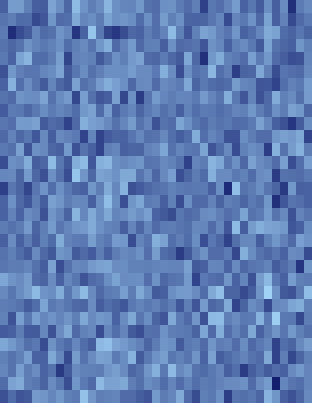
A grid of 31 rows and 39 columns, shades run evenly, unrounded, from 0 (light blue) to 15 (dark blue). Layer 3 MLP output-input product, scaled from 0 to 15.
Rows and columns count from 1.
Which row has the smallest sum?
23
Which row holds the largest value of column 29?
15
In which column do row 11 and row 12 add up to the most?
13
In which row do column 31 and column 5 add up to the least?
20
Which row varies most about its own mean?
3
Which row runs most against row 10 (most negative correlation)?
11
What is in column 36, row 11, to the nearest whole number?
4
